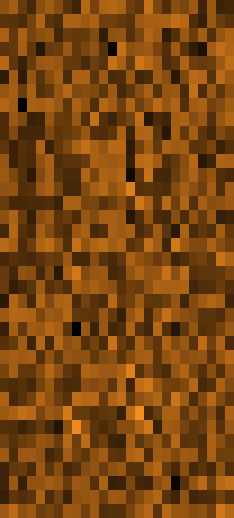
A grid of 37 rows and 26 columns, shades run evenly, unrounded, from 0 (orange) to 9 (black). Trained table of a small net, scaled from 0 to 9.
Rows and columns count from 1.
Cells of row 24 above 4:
15
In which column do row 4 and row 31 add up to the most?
13
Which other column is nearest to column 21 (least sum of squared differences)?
11
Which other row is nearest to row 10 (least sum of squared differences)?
28
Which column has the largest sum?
3
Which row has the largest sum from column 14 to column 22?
35
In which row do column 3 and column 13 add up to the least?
25
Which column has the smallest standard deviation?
10
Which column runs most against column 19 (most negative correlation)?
14
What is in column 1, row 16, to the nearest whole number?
4
